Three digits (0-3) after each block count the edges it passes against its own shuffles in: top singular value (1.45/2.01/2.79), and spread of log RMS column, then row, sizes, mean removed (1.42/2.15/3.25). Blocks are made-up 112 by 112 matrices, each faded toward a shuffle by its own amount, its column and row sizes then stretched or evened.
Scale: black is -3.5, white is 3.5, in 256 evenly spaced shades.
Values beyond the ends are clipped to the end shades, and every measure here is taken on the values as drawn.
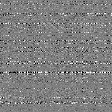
2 1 3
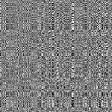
3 3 1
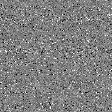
0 1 2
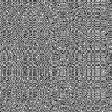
3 0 1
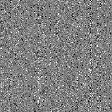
2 2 0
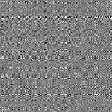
3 2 3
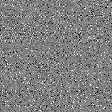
2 0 1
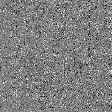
1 2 0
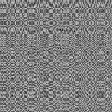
3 2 1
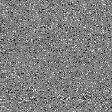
1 0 2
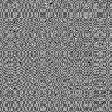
3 0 1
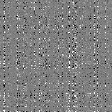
2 3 2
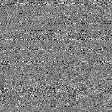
1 0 3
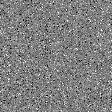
0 1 0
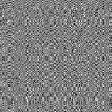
3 3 0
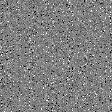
0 2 0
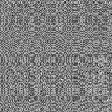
3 0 1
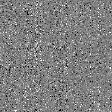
0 2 1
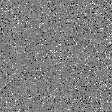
0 1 1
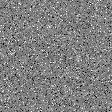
1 0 0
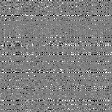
3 1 3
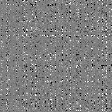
1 3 2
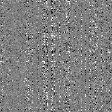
1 3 1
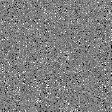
0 2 1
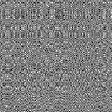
3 1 2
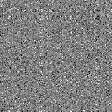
2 1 1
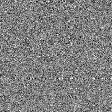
1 0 1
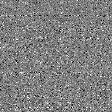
0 1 2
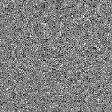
2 1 1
